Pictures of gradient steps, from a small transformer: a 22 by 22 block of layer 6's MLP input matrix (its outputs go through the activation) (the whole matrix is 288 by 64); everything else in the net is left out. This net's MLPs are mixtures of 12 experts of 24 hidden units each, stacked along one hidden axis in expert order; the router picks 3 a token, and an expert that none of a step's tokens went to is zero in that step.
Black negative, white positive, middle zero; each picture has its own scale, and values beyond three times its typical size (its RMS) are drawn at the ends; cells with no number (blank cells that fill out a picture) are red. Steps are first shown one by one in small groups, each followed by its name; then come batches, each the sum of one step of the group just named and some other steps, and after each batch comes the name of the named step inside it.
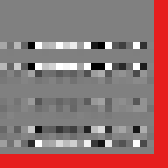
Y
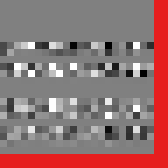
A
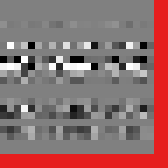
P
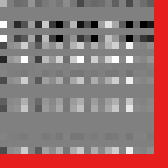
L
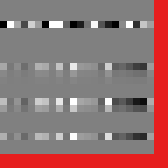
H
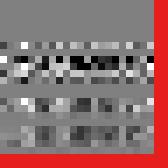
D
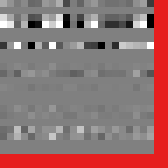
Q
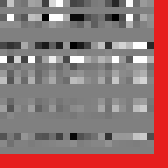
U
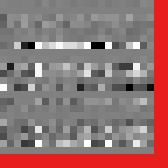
Y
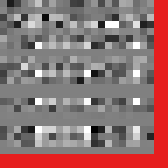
U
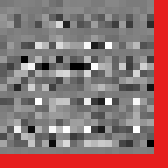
D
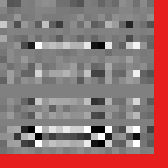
L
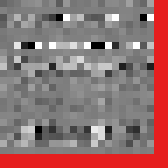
Y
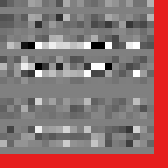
P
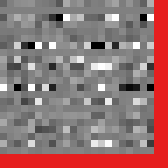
L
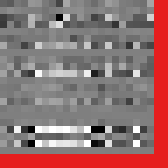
H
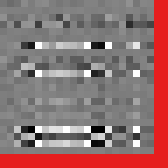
D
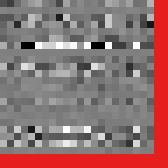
Y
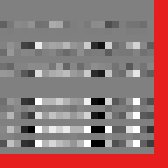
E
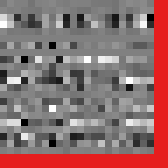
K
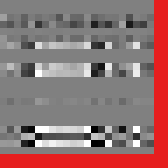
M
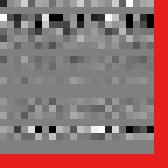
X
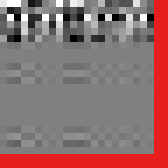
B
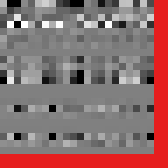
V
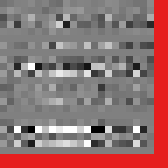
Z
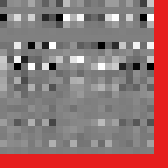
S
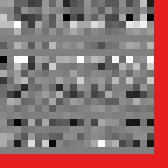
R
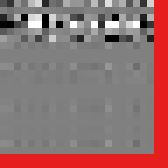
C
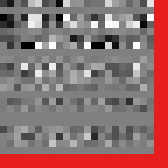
C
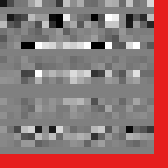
X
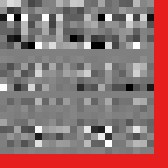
B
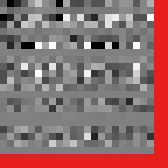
V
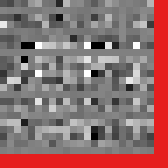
K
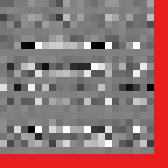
Z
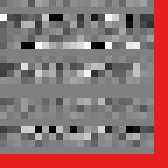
X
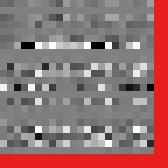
M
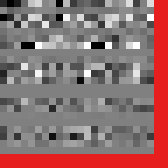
V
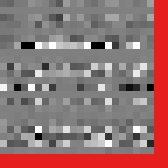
M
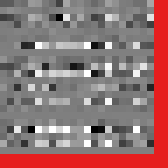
Z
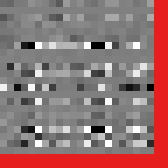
E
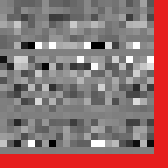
R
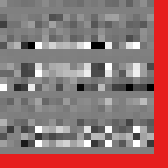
M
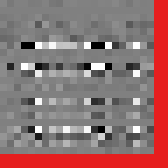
E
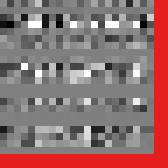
C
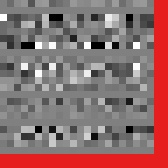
X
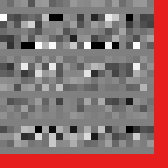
X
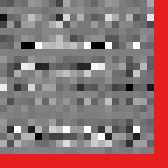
Z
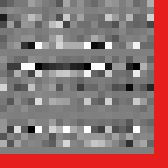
Z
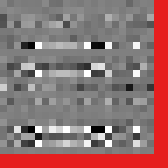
Z
